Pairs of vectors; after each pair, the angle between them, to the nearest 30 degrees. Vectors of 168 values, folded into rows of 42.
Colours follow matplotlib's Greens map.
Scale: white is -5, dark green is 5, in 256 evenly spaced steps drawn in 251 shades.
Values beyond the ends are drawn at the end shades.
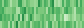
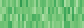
90 degrees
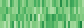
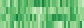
30 degrees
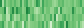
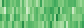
150 degrees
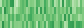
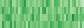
90 degrees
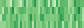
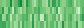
150 degrees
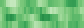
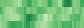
90 degrees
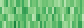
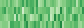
90 degrees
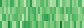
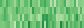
60 degrees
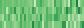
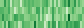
120 degrees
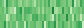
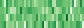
30 degrees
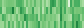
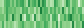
90 degrees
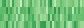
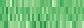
60 degrees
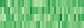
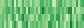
90 degrees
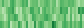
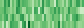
120 degrees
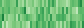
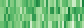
120 degrees
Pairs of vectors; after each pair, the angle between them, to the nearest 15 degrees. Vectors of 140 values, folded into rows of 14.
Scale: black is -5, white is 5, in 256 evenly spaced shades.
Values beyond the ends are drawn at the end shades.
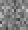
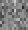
150 degrees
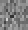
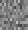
90 degrees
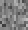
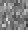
135 degrees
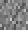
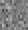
90 degrees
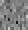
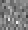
135 degrees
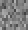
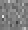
90 degrees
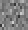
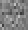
150 degrees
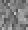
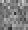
135 degrees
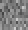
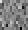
120 degrees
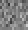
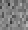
30 degrees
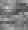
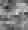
165 degrees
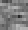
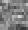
150 degrees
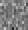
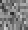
90 degrees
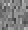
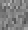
30 degrees
